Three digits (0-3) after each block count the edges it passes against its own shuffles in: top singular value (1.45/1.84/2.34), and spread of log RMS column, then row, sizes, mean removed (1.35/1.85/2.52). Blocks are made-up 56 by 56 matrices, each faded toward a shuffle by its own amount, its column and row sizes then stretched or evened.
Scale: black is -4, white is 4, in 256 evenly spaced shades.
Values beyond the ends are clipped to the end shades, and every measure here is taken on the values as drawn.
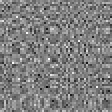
3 0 1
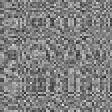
3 0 2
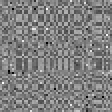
3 0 0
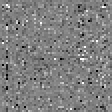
0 2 1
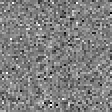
1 1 1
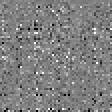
1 2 2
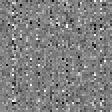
0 3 1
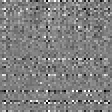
3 2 3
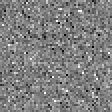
0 0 0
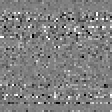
0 0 3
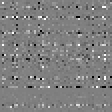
2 2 3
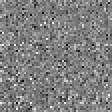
1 1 1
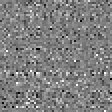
2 1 2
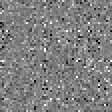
0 2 1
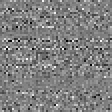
2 0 3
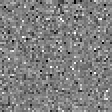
0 1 1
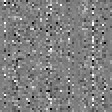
1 3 0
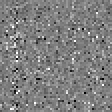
1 2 1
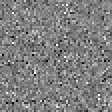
0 1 1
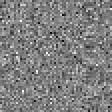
2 0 0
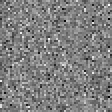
0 2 0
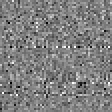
2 0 2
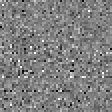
1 1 2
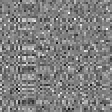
3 1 2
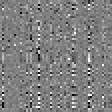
3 3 1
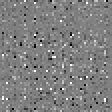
0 2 2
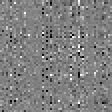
2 3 1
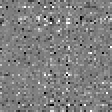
1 2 2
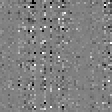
1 3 2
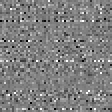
2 0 3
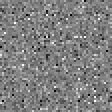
0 1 1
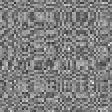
3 0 0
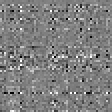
2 2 3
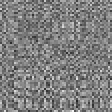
3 2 2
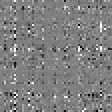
1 3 3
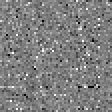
0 1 1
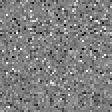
1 0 1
